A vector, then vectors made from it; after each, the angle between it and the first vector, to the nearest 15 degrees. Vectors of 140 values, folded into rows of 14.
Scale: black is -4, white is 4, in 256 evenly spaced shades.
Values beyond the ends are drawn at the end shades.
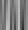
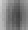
105 degrees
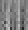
30 degrees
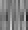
105 degrees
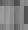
90 degrees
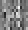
60 degrees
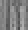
150 degrees
